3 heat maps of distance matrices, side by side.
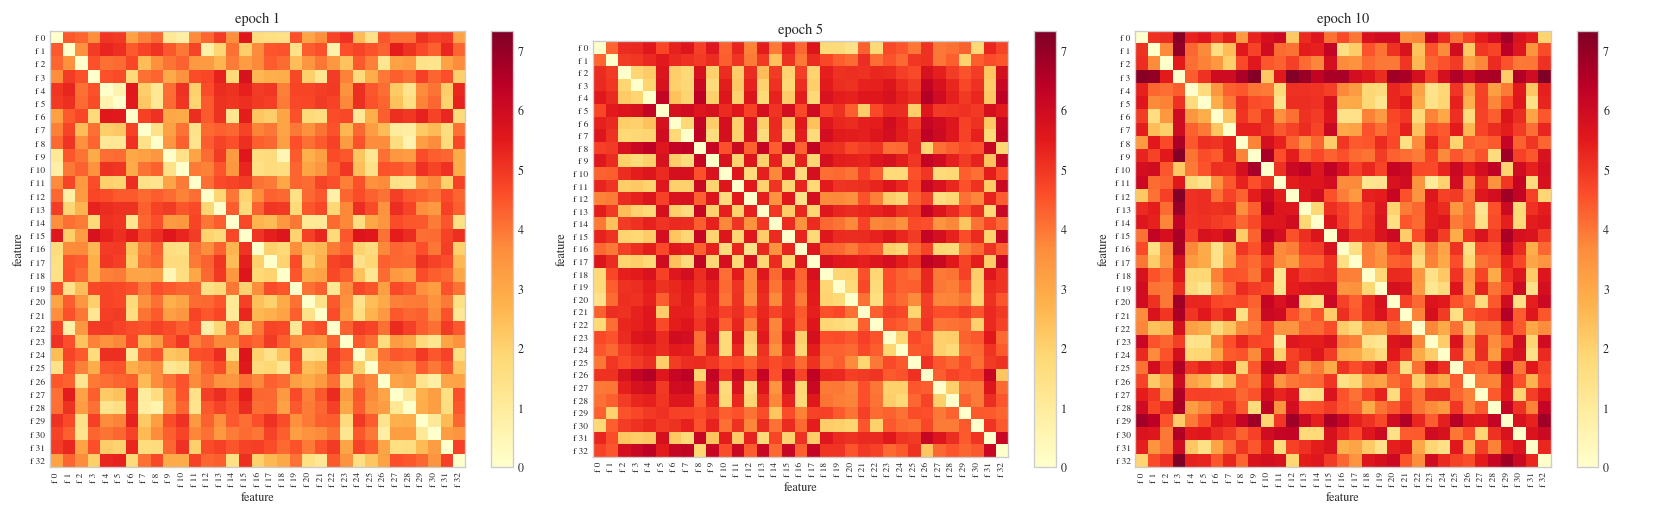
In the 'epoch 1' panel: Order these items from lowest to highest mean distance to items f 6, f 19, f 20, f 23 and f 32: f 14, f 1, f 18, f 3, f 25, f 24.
f 14, f 24, f 3, f 25, f 18, f 1
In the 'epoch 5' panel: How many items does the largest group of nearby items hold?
11
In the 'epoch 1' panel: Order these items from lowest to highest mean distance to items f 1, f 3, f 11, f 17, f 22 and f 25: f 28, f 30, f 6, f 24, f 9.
f 9, f 24, f 6, f 28, f 30
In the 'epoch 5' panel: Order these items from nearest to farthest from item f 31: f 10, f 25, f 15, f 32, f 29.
f 15, f 29, f 25, f 10, f 32
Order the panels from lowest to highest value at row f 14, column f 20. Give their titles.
epoch 1, epoch 10, epoch 5
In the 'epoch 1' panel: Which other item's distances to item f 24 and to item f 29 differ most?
f 6
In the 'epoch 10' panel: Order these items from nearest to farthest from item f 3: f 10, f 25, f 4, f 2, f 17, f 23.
f 10, f 4, f 23, f 2, f 17, f 25
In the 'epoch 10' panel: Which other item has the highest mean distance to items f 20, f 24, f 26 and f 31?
f 3
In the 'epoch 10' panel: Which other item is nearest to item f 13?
f 27
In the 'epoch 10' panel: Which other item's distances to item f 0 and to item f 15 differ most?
f 32
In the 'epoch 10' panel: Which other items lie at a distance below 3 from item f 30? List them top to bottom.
f 13, f 14, f 20, f 27
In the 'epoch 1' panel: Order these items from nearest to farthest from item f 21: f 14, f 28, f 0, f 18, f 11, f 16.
f 14, f 16, f 18, f 0, f 28, f 11
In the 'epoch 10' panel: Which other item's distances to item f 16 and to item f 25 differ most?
f 1
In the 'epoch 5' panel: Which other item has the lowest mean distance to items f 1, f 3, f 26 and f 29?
f 14
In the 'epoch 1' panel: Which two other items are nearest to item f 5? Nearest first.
f 4, f 8
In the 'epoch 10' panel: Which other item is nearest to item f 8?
f 21
